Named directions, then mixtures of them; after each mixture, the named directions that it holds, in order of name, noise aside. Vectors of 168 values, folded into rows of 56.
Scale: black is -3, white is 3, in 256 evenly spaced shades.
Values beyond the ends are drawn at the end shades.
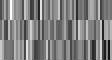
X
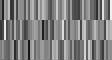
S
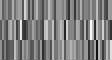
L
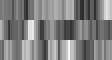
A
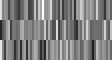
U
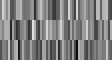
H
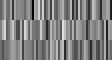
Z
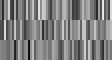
S.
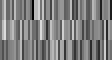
Z.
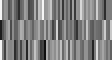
U.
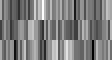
A, S, U.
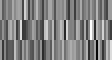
L.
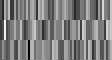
S.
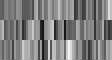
A, L.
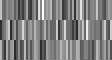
U.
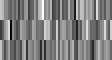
H, U.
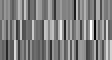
H, L.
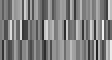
L.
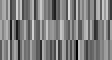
H.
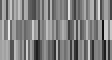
H, X.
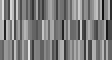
S.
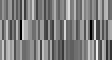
L.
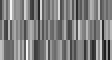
X.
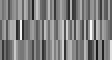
L, Z.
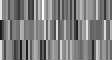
U.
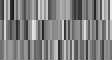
A, H, S.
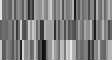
A, L, U.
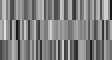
H, Z.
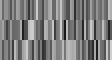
A, L.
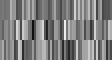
A, H, L.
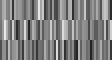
H, Z.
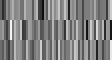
H, L, U.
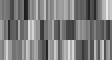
A.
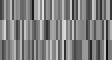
Z.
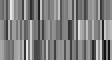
X.
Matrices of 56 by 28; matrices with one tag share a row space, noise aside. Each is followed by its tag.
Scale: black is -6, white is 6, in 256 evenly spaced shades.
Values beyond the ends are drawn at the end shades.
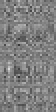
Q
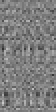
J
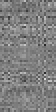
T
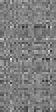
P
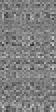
J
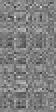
Q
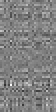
P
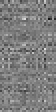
T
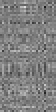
T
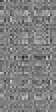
P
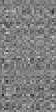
J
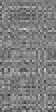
T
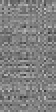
T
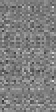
J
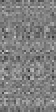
J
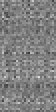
J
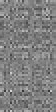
P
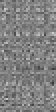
J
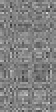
P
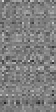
J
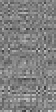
T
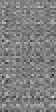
J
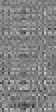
T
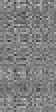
Q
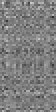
J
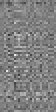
Q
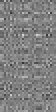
P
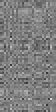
P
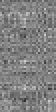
T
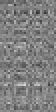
Q
